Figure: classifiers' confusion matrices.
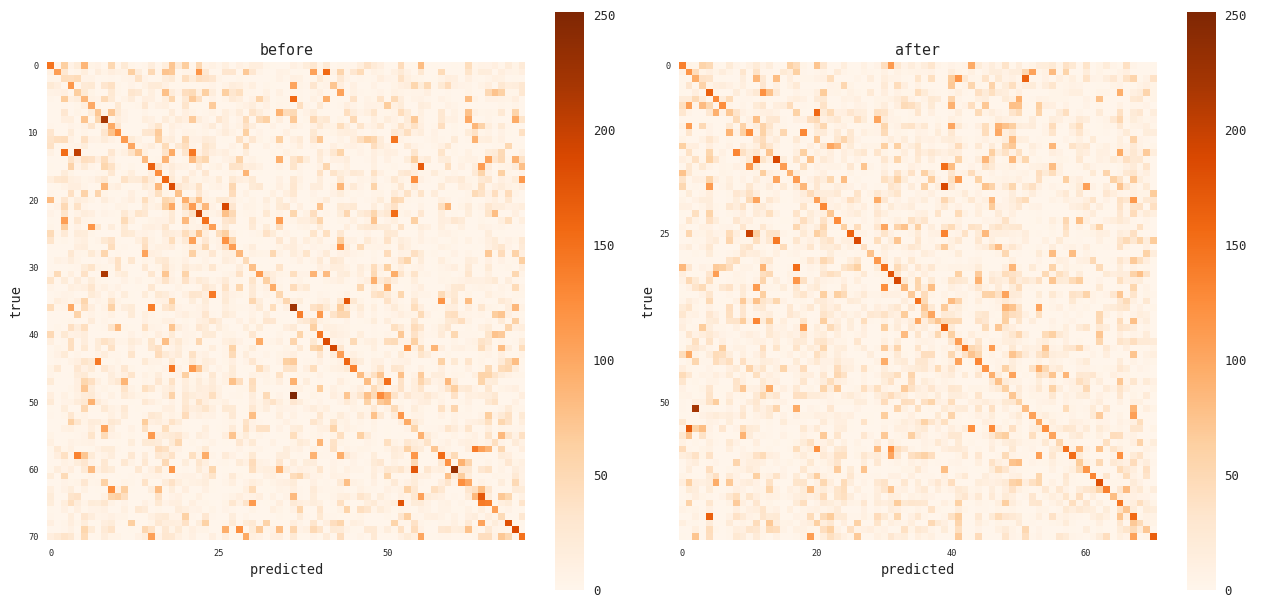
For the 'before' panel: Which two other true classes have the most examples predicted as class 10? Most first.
39, 64
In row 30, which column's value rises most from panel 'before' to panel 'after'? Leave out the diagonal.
17
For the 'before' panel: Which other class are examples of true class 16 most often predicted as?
29
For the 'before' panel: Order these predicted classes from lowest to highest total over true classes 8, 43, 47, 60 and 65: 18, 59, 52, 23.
23, 59, 18, 52
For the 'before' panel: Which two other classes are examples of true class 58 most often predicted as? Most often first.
4, 54
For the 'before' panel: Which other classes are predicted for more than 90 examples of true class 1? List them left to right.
22, 39, 41
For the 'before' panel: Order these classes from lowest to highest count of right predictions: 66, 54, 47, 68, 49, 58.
54, 47, 66, 49, 58, 68
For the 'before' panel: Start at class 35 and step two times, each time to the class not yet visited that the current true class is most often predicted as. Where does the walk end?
7
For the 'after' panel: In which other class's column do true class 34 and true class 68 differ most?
48
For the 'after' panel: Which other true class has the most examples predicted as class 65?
58
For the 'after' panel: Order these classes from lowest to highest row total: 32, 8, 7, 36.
8, 36, 7, 32
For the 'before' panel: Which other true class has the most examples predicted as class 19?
56
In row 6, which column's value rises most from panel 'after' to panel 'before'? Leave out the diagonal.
24
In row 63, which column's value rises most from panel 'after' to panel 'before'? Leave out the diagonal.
9
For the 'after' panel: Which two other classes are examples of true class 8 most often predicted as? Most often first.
29, 11
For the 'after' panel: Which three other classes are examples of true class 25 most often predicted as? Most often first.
10, 39, 45
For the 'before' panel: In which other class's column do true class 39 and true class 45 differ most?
21
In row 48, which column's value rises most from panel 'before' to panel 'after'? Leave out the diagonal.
13
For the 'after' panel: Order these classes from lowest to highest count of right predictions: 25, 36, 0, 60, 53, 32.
36, 53, 60, 0, 25, 32
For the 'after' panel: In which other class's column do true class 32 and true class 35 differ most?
17
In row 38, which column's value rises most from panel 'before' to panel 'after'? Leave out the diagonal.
11
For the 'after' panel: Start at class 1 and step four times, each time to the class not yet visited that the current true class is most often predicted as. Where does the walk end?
12
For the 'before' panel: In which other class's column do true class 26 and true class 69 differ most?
28
